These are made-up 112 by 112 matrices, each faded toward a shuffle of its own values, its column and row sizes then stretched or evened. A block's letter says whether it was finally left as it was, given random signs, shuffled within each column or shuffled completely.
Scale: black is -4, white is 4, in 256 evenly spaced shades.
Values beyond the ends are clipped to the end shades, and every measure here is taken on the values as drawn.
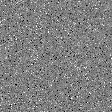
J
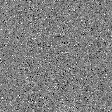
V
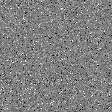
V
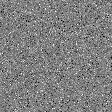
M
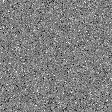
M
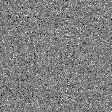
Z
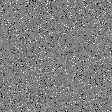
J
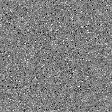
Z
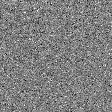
M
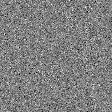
J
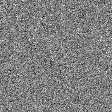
J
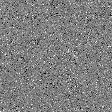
V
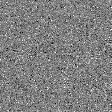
Z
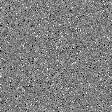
J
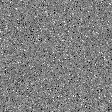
M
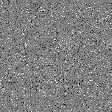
Z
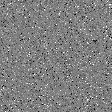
J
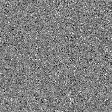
Z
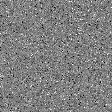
J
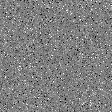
J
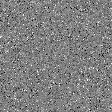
J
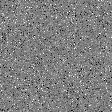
M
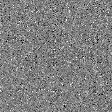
Z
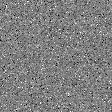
M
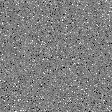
M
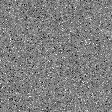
M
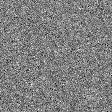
M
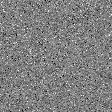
M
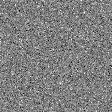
J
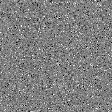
Z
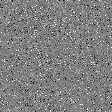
V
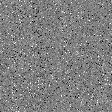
J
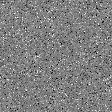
J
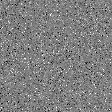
V
